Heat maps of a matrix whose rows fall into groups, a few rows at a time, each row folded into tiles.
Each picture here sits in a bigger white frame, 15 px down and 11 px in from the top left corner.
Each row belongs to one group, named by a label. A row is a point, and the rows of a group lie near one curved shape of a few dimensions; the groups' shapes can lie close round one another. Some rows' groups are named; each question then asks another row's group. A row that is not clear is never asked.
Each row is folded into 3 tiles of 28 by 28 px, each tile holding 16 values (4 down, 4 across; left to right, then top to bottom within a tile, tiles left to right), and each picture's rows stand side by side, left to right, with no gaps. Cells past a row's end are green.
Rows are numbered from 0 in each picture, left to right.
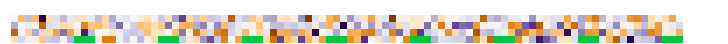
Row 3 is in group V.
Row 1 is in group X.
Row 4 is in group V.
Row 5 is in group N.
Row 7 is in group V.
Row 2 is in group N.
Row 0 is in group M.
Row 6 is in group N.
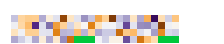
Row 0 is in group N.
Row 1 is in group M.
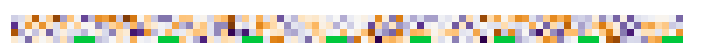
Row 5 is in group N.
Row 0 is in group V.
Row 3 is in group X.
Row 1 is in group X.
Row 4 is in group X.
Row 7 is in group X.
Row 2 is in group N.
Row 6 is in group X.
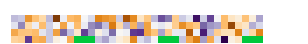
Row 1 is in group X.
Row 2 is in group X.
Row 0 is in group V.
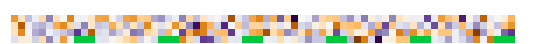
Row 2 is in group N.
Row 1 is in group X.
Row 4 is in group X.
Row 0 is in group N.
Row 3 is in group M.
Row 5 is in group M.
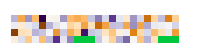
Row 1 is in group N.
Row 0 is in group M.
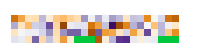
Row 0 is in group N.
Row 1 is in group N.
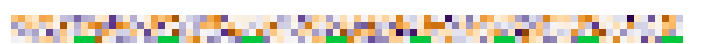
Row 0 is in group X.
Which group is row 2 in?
V
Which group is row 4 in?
N
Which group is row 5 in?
N
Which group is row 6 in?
V
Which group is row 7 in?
M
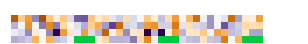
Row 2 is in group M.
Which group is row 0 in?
X
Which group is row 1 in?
N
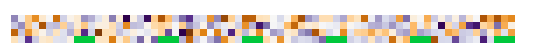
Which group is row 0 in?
V
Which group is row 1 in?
M
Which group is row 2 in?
V
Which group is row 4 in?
M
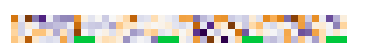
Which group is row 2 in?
X
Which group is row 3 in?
X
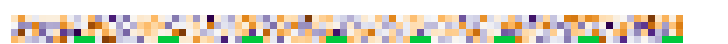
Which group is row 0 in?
N
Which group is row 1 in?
X
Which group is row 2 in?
M
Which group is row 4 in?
V
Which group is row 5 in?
M
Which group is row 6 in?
N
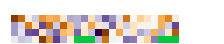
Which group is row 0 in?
X
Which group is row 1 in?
V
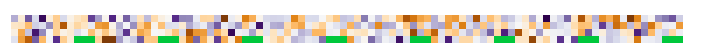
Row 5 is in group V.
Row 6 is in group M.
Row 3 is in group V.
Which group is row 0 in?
X
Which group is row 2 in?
V
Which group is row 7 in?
X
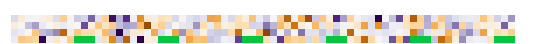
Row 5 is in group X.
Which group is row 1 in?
X
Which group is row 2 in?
V
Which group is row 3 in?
V
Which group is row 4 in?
M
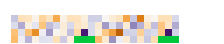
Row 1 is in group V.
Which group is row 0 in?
V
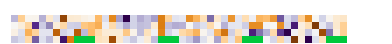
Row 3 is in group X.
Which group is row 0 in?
N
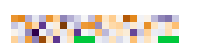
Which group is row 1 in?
X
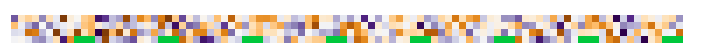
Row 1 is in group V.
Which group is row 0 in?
N
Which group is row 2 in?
N
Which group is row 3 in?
N
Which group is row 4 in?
X
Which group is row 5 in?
V
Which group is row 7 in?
X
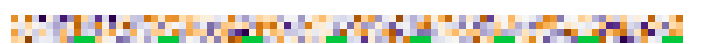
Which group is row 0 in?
M
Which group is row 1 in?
N
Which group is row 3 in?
N
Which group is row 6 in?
V
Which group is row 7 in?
N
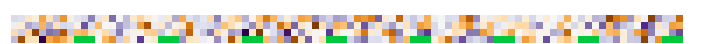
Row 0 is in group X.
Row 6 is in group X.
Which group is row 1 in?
X
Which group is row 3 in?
X
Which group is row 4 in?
M
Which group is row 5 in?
V
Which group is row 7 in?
M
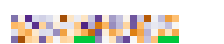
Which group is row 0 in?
X
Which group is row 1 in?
N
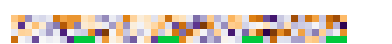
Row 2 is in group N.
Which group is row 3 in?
V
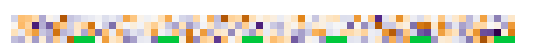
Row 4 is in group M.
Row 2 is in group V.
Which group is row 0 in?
N
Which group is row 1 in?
V
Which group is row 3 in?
V
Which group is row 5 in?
N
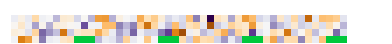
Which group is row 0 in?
X
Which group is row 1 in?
N
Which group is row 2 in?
M
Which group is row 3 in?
V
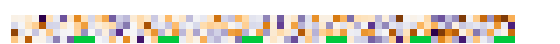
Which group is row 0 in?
M
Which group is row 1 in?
X
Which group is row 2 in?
V
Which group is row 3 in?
N
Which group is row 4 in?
N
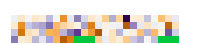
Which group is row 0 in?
N
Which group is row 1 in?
M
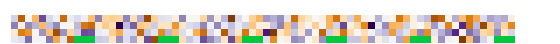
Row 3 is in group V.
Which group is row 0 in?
M
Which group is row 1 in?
N
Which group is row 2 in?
N
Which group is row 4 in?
N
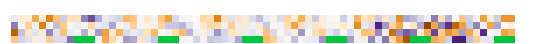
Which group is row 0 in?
V
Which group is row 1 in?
V
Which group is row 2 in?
V
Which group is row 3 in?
V
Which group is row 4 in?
N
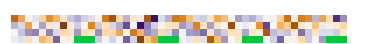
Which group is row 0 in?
X
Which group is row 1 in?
M
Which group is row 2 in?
X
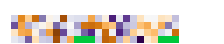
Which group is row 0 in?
M
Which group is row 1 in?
X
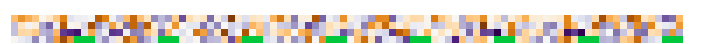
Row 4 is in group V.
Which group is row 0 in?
N
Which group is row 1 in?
X
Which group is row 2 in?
N
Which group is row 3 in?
M
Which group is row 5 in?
N
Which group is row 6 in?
N
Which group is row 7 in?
X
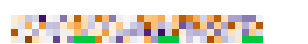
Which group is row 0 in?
M
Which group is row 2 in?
X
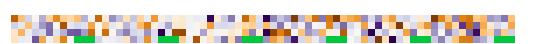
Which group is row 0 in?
N
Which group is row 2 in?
M
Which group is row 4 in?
X
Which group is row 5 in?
X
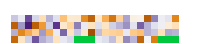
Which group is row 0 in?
N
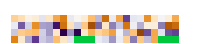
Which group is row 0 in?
N
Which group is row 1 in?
M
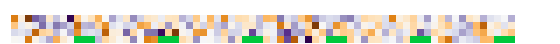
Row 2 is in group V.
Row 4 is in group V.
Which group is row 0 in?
M
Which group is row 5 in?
X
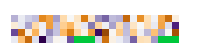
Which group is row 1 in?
V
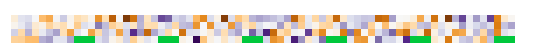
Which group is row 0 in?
V
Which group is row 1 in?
X
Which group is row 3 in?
V
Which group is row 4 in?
V
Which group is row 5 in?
M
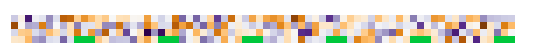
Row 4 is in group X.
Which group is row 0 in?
N
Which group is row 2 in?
N
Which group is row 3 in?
X
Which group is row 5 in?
X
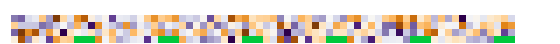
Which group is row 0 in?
V
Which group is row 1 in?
N
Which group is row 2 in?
N
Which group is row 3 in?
X
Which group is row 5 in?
M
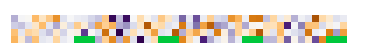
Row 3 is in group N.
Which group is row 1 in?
X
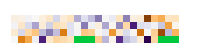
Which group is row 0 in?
X
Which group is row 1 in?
N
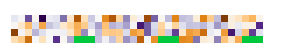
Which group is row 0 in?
M
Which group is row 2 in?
V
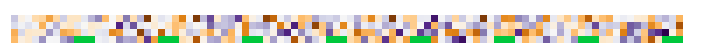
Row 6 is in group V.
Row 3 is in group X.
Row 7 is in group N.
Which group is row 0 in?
V
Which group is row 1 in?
N
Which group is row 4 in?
V
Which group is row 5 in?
N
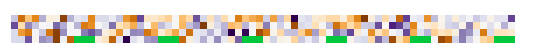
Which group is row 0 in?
M
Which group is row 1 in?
V
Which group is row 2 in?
N
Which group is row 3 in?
M
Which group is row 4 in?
M
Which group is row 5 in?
X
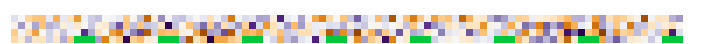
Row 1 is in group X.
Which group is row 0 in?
V
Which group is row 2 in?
X
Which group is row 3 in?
N
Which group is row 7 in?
V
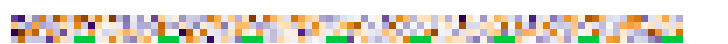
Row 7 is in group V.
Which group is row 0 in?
V
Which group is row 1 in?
M
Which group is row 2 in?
V
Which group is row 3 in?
X
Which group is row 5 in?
M
